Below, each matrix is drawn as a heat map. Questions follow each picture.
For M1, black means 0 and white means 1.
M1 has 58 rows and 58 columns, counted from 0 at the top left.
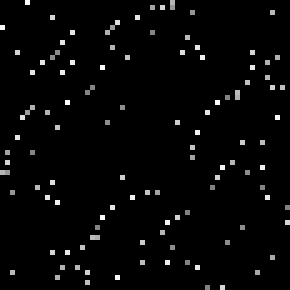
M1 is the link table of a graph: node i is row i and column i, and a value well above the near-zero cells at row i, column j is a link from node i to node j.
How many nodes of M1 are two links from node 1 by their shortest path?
4
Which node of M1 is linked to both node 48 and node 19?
node 45
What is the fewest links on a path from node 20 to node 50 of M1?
2
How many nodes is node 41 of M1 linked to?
2
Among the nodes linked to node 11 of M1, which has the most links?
node 10
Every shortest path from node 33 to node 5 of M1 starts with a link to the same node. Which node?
node 44
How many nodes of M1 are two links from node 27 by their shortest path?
1
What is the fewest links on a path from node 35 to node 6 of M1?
3
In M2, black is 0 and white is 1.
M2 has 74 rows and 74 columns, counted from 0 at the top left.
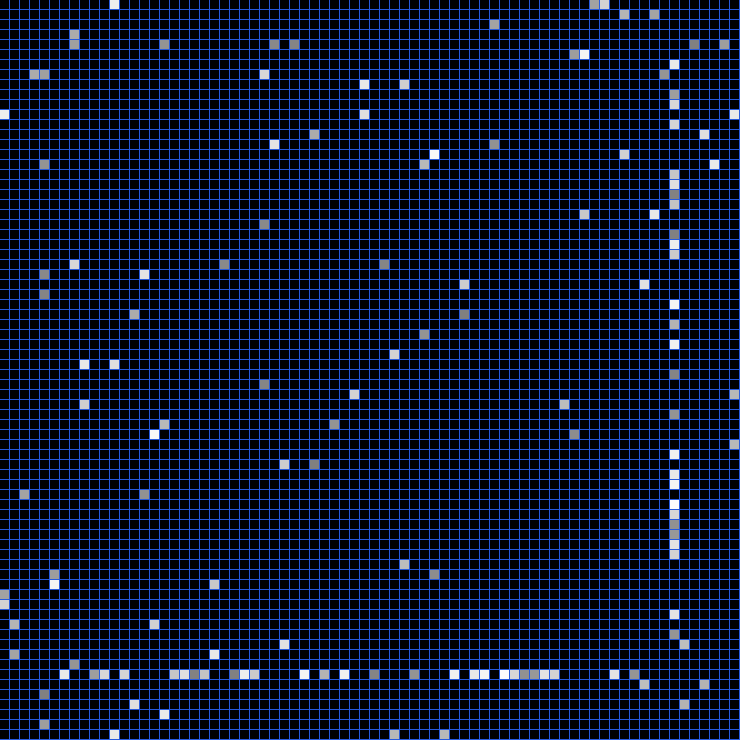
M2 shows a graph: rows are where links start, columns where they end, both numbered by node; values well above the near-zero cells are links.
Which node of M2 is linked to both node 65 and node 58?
node 21
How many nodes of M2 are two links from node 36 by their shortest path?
3
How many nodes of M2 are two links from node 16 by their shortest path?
6
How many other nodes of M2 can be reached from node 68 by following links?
6
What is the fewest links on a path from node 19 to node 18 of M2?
2
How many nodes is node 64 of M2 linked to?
2
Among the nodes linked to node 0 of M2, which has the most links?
node 11
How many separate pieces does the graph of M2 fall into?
5
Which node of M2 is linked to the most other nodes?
node 67
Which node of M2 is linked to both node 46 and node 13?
node 31
